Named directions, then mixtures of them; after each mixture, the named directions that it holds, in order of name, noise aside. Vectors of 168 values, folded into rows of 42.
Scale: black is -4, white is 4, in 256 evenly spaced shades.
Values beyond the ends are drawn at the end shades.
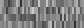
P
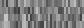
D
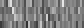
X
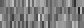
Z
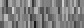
D, P, X.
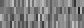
Z.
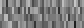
D, P, X.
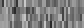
D, P, X.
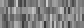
D, P.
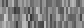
D.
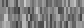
D.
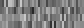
D, P.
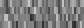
D, P, X.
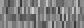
P.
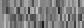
D, P, Z.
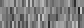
Z.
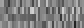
P.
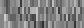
D, P.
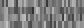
D, P.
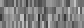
Z.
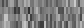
D.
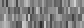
D.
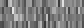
X.
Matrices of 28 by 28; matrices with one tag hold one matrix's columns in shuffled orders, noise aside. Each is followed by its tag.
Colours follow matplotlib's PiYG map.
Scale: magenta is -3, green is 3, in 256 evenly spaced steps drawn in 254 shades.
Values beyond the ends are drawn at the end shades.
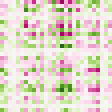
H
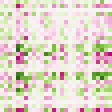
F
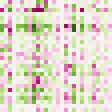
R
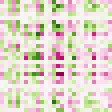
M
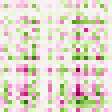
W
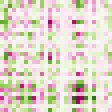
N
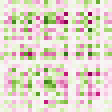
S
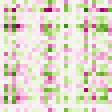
R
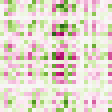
M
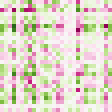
R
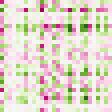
R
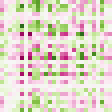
M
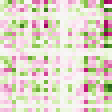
H
